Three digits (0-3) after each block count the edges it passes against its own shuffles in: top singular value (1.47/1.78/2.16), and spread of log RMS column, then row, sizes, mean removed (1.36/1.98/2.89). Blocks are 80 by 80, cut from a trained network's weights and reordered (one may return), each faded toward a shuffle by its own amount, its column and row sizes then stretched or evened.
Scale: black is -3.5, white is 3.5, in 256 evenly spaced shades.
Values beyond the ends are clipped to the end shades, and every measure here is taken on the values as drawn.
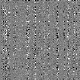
1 3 2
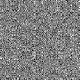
2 1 1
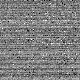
3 1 1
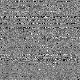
0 1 3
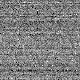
2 1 1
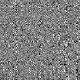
2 2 1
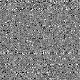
1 0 2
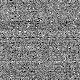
1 1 1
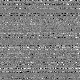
1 0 3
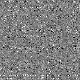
0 1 2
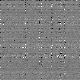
2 2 2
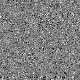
1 0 2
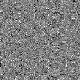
2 1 0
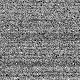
2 0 0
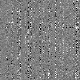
1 3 1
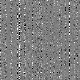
2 3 0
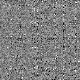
0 2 1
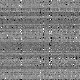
3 2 1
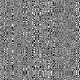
3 3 0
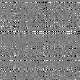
3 2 3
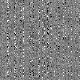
1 3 1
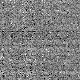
1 2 1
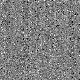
0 1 0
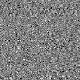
2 0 1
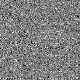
2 0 1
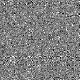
2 1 2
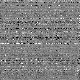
2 1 3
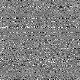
0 0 3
